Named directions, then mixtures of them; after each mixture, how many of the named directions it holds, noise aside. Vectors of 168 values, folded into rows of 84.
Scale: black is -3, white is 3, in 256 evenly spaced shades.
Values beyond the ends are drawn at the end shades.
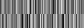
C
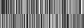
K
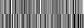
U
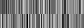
two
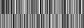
two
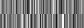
one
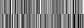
one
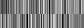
two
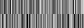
three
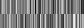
three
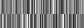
one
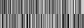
three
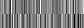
one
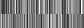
one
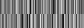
one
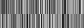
two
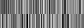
two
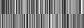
one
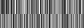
two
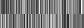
one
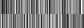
one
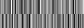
two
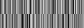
two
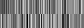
two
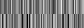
three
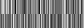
two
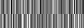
two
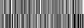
one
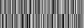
two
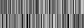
three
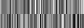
two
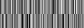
two
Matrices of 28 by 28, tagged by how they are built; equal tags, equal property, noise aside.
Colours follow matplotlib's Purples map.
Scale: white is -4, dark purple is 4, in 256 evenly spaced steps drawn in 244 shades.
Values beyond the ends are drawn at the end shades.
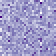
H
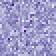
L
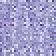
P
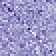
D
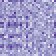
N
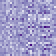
P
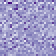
P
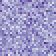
L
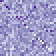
D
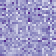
P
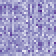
N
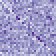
D
